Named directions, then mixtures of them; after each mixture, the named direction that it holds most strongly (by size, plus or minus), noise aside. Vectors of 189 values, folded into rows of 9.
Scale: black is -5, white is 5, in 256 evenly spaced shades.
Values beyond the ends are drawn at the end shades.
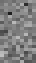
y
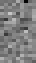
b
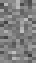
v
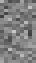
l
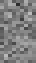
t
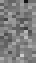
b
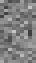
l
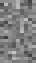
v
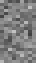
l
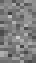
y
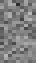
t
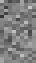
l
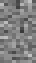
v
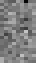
b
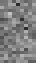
t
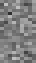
v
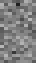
t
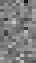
b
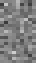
v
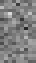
t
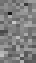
y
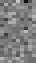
b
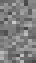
y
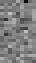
b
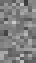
y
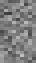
l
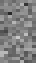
y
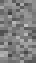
y
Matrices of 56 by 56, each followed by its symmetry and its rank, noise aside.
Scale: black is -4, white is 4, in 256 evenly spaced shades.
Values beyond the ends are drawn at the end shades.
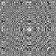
symmetric, rank three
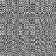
no symmetry, rank three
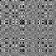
symmetric, rank two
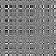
symmetric, rank one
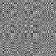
symmetric, rank two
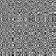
no symmetry, rank three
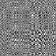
antisymmetric, rank two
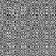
no symmetry, rank three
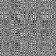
antisymmetric, rank two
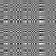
no symmetry, rank one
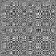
symmetric, rank two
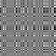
no symmetry, rank one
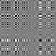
symmetric, rank one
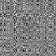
no symmetry, rank three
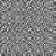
symmetric, rank three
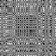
symmetric, rank three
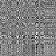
no symmetry, rank three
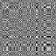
symmetric, rank two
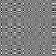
no symmetry, rank one
